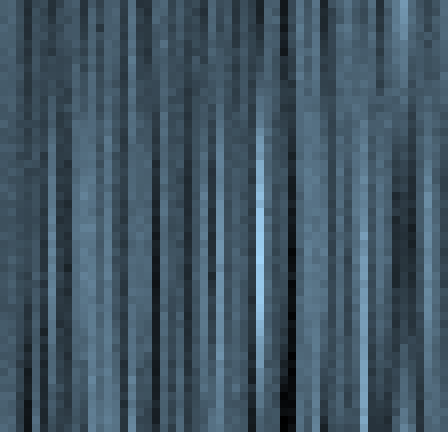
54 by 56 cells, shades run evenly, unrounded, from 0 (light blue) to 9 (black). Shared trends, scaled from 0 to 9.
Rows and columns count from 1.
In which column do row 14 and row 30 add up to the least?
33
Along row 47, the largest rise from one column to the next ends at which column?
47
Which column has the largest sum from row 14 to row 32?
37
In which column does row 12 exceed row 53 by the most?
46
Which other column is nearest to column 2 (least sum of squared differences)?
1
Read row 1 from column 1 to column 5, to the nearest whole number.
5 5 6 7 6
